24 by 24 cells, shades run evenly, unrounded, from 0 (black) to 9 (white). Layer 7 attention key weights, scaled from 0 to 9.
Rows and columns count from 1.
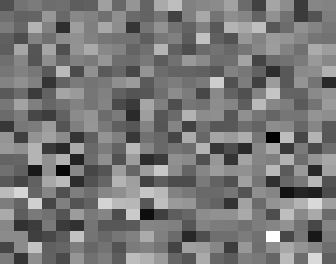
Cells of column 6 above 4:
17
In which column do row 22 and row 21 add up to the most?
20
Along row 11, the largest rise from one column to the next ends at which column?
11
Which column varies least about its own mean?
7
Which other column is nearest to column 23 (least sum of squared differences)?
21
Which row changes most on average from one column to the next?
13
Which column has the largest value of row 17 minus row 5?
5
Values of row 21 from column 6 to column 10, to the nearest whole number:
2 4 3 3 3
